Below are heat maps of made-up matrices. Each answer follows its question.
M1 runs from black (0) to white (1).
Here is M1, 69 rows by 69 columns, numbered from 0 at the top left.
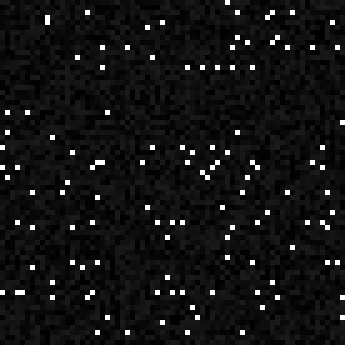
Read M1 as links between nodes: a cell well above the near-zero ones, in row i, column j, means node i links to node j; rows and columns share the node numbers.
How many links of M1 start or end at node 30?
5
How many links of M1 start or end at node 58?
11
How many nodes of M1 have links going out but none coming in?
12
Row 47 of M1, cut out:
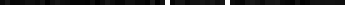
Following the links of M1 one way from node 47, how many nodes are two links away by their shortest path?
10
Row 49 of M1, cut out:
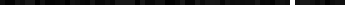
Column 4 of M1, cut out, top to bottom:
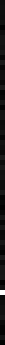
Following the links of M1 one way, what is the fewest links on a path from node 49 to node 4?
2
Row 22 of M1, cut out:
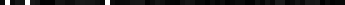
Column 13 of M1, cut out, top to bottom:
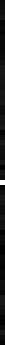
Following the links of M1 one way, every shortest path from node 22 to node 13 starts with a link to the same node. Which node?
node 5
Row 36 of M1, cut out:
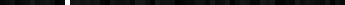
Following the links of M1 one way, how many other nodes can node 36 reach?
7
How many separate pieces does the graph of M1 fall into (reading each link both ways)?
3
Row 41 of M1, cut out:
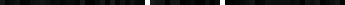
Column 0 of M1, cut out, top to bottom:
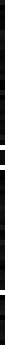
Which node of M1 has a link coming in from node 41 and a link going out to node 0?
node 29
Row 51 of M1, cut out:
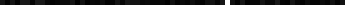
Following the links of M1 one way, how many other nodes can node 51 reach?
5
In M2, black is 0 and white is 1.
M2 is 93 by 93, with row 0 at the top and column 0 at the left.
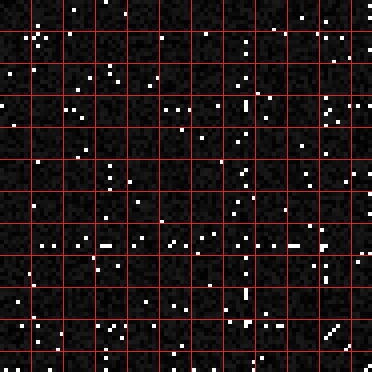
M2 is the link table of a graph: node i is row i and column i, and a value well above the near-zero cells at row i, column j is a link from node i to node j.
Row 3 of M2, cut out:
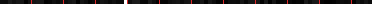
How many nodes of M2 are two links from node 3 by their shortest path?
1
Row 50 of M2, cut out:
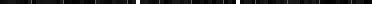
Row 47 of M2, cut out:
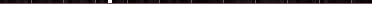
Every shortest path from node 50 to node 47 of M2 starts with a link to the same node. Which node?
node 59
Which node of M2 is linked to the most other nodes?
node 61
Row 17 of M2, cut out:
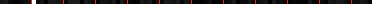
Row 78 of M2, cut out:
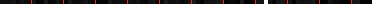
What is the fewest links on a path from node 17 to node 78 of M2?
5
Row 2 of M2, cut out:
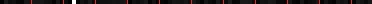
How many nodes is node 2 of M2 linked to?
1
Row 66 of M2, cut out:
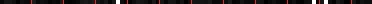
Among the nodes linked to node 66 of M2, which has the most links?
node 81
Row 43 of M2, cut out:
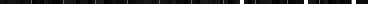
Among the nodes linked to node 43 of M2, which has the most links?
node 92
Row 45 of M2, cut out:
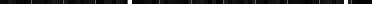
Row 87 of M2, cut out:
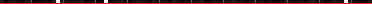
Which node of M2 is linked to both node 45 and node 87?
node 86
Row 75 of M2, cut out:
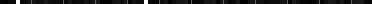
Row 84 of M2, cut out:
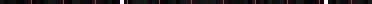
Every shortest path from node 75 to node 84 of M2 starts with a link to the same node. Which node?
node 4
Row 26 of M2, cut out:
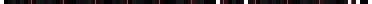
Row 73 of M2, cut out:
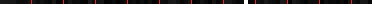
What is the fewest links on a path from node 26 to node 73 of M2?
2
